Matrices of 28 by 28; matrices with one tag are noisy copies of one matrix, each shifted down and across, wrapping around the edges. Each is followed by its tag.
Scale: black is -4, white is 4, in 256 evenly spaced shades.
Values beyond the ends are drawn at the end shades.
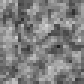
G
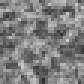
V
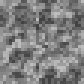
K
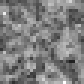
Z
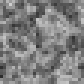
Z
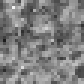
K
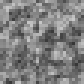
K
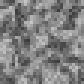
G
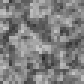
Z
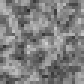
V
